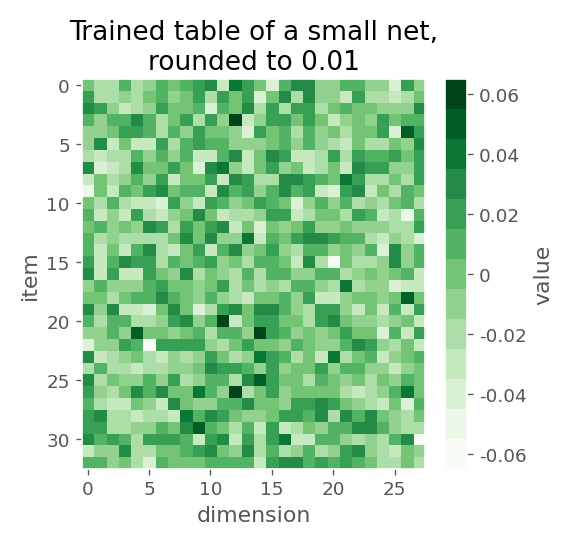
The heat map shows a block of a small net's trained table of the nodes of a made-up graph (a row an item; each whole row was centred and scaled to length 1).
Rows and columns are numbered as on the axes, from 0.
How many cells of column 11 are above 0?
19
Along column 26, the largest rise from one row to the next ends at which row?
18
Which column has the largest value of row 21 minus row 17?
14
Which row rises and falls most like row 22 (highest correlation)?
31
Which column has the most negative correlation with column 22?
2
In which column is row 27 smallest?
26
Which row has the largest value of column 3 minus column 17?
15
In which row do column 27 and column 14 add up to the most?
21
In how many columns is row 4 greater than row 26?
12
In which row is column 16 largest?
30
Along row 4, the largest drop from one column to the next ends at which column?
25
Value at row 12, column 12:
-0.03
